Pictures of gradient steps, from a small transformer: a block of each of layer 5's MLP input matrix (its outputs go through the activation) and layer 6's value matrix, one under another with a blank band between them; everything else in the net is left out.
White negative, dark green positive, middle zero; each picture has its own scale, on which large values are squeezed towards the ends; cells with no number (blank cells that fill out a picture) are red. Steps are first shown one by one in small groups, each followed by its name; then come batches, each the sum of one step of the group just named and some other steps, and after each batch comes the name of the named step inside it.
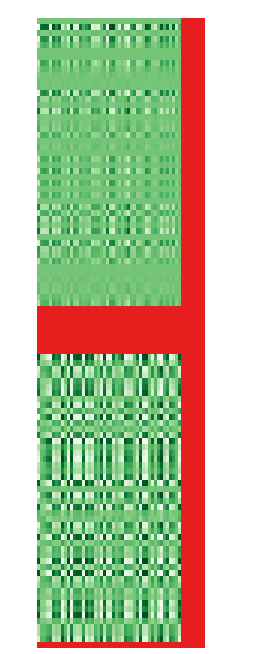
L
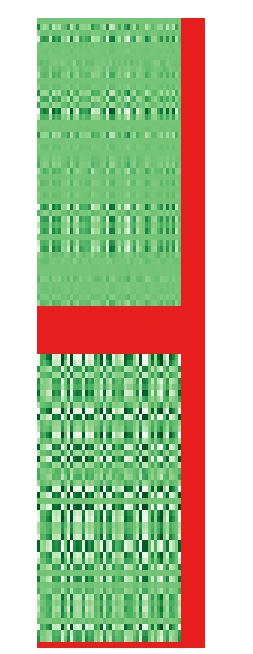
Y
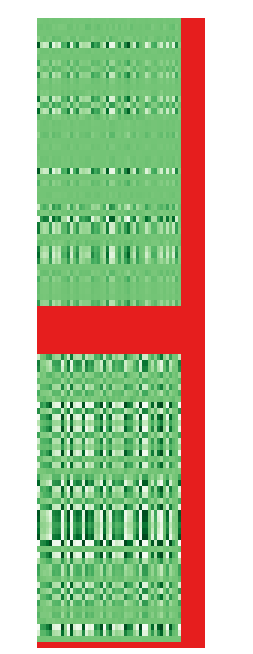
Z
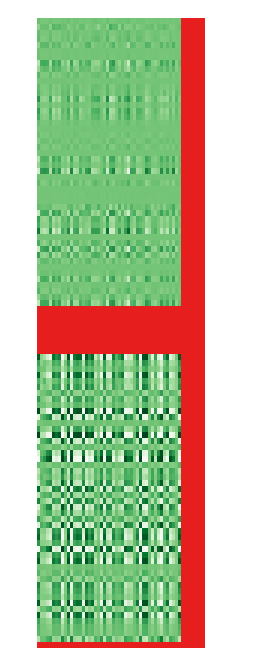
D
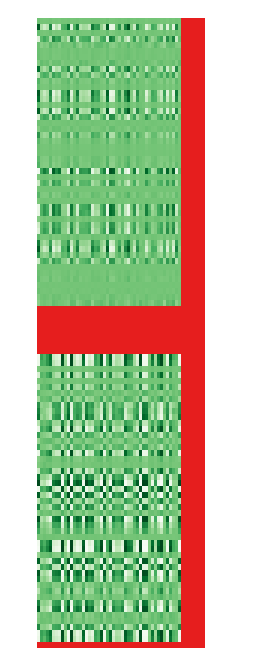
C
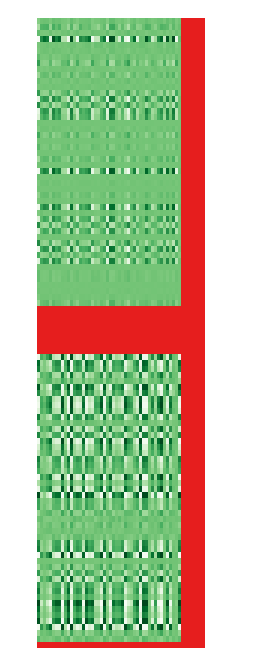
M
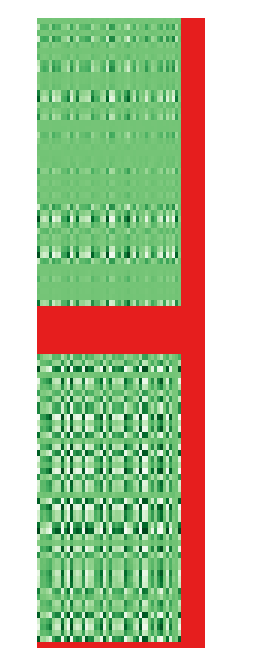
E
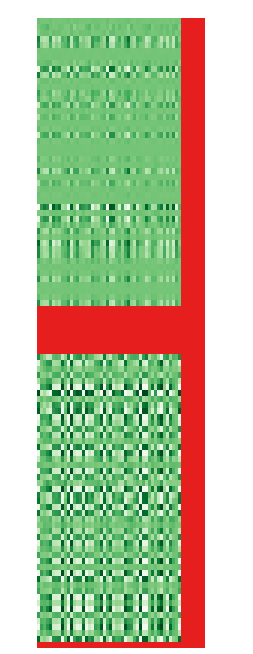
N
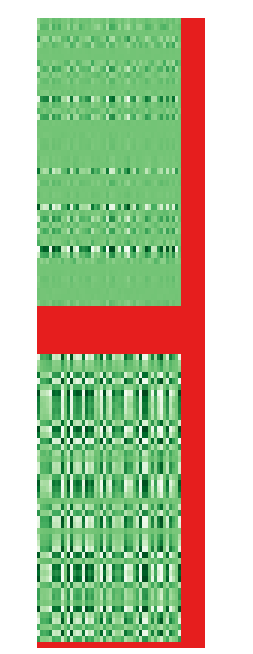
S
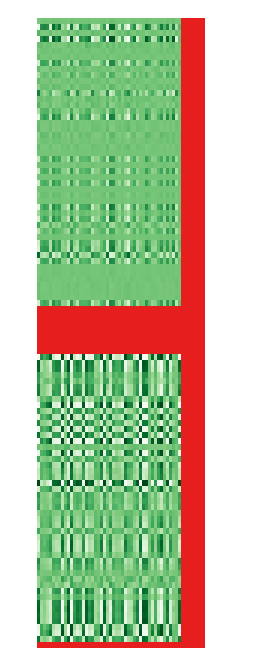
M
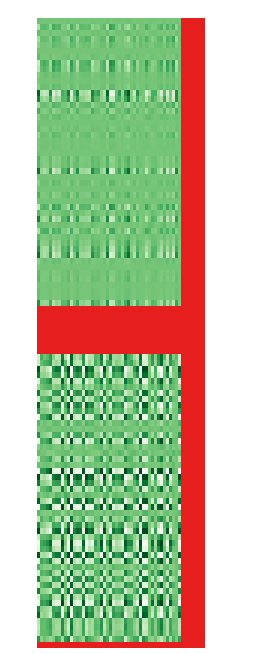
E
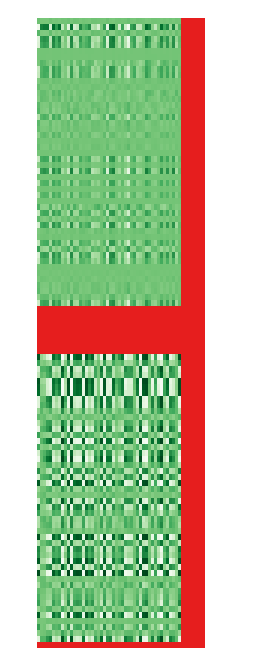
L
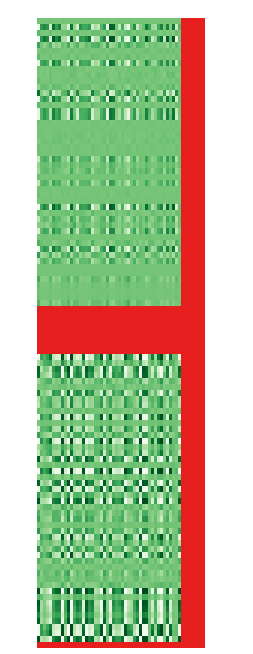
M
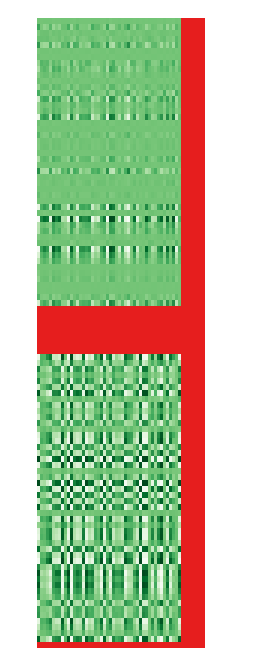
Y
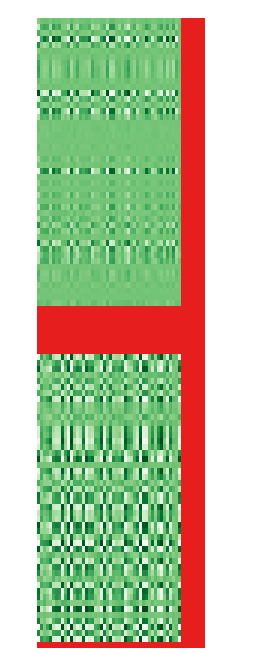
M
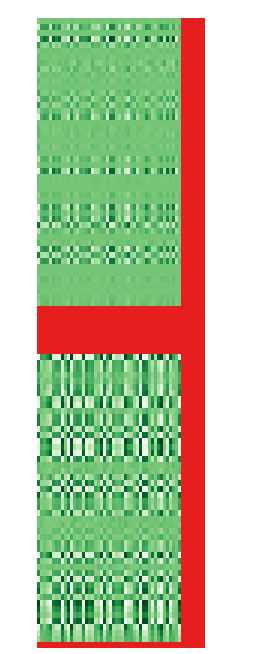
M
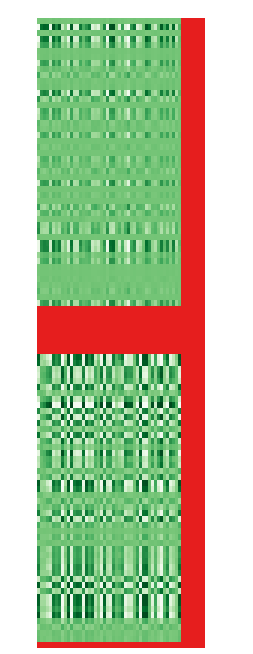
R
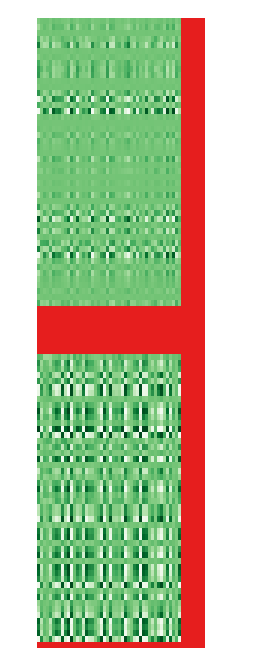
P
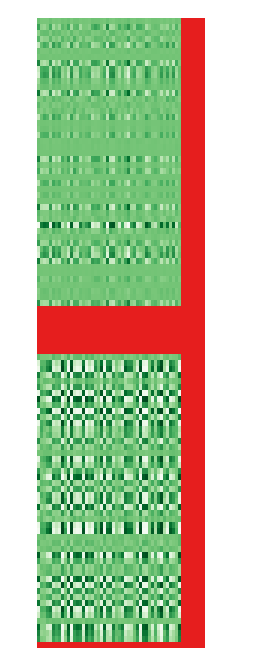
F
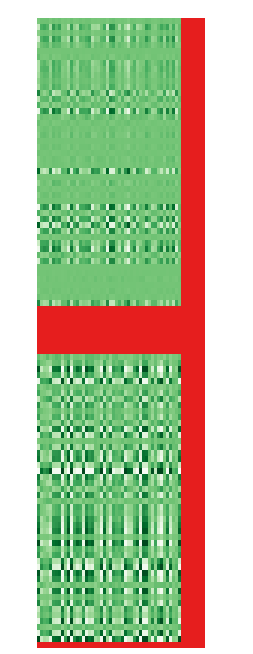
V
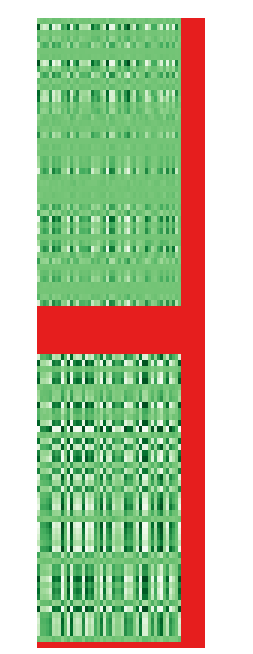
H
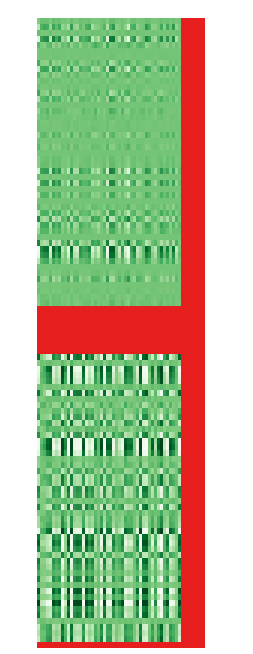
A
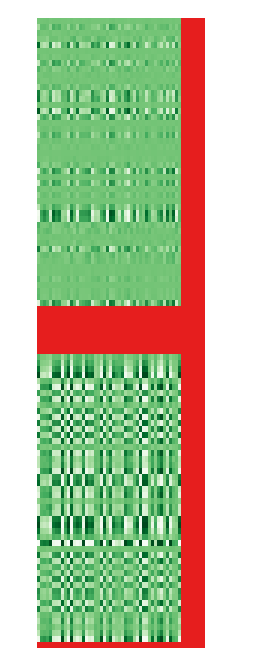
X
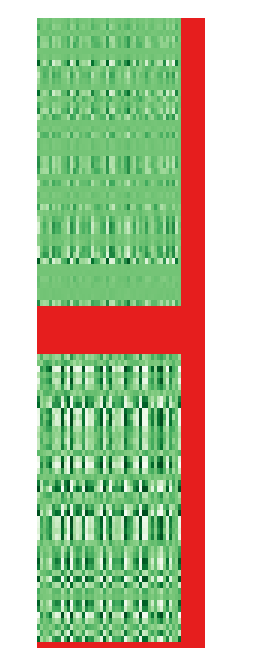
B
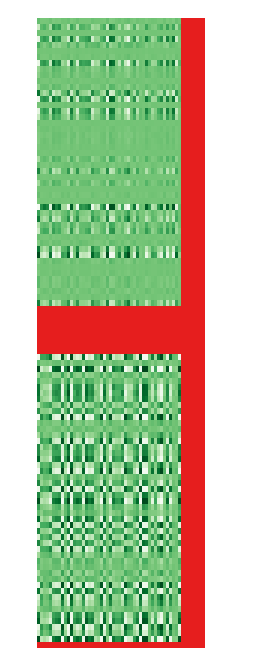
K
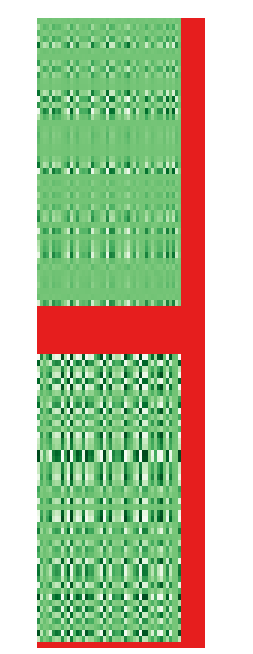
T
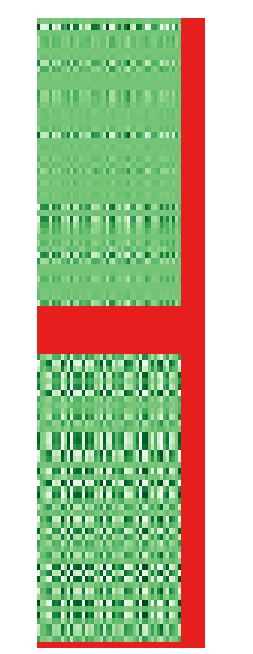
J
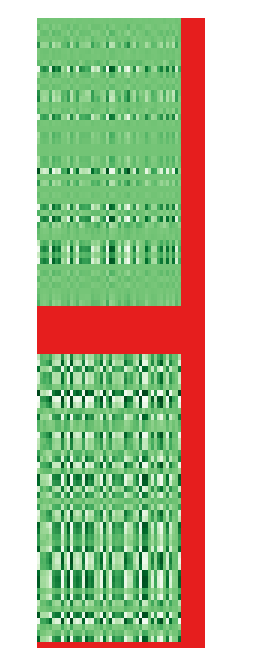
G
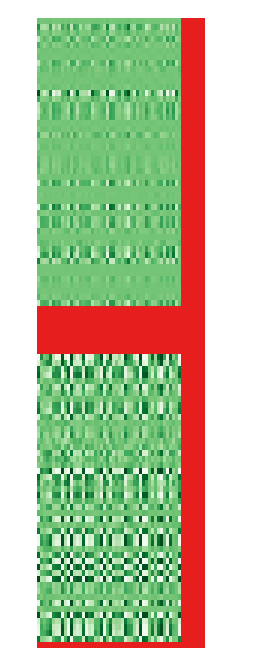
J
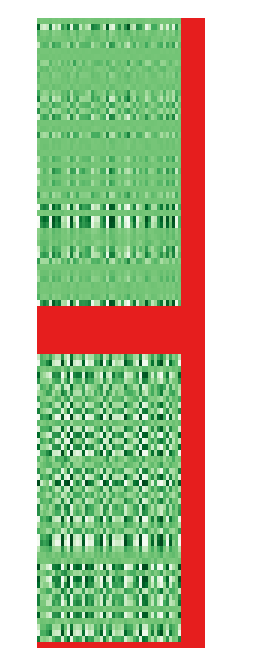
J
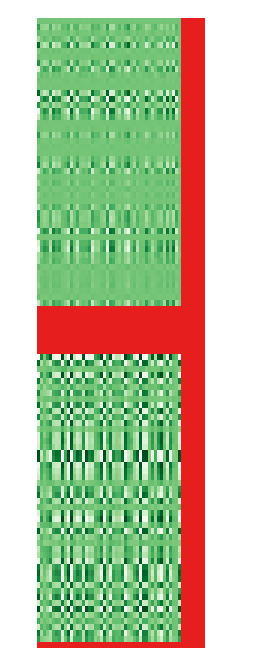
T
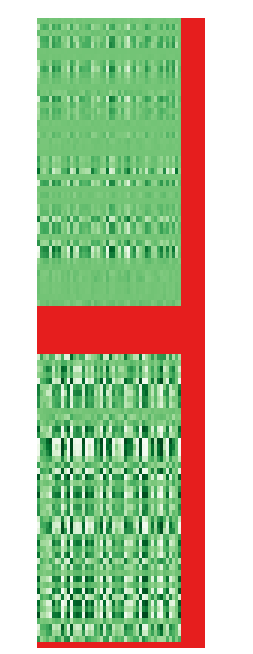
A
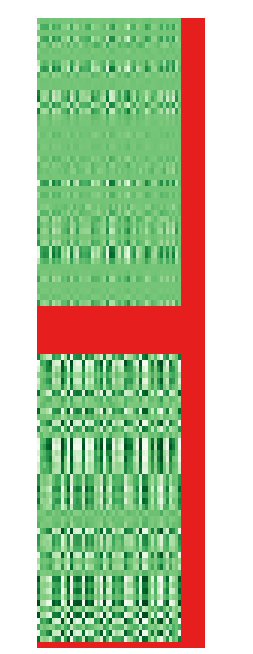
A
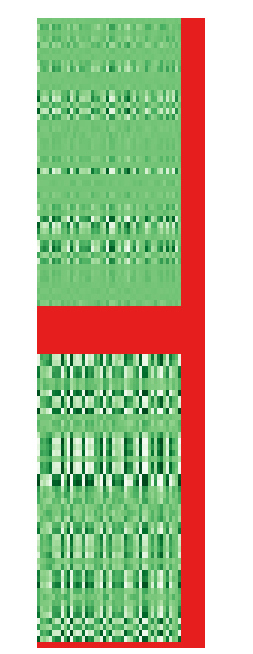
G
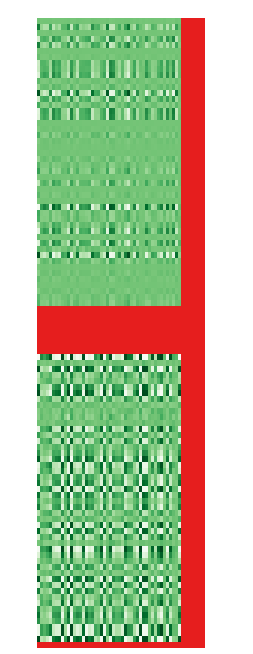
K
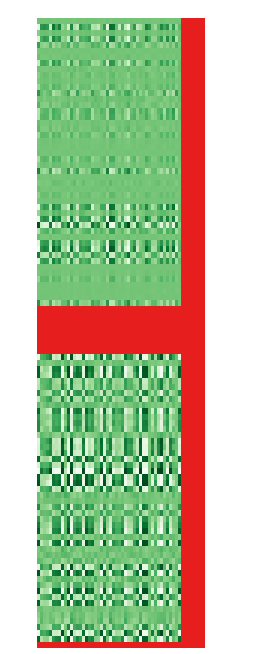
V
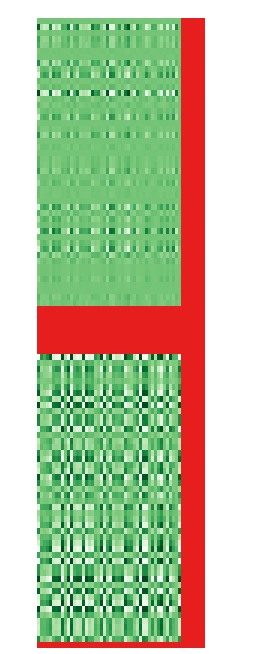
H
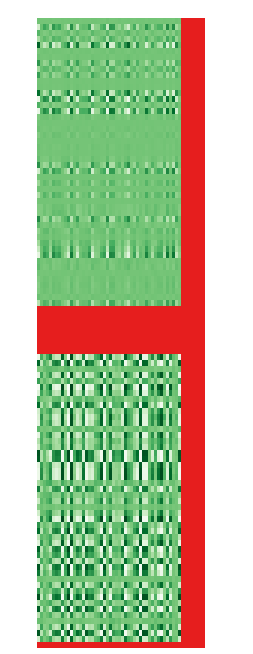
T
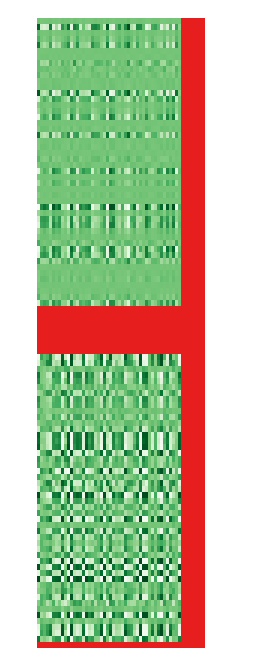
J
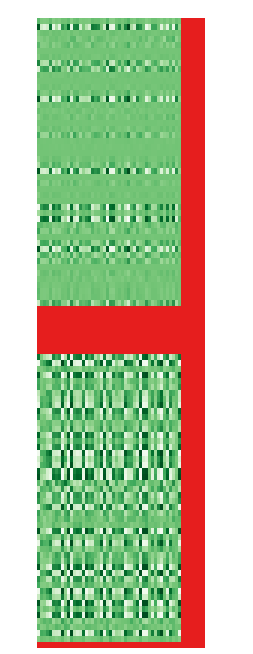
J
